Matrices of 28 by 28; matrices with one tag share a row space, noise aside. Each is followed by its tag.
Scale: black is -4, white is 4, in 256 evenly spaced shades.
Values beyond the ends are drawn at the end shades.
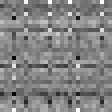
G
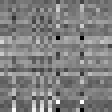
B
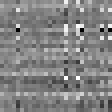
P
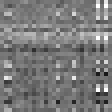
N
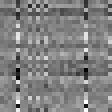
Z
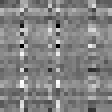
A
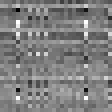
Z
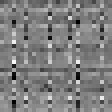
G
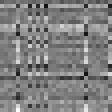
Z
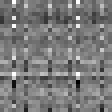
G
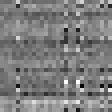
P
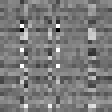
A
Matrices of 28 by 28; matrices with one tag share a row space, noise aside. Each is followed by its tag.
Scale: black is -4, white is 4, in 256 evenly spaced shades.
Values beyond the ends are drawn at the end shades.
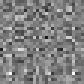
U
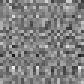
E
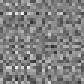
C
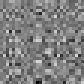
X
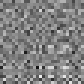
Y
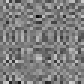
X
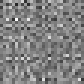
C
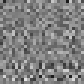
Y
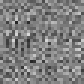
C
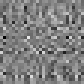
Y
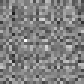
E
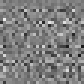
Y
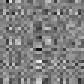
X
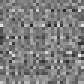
E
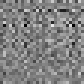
Y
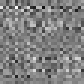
C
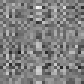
X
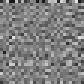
E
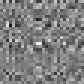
X
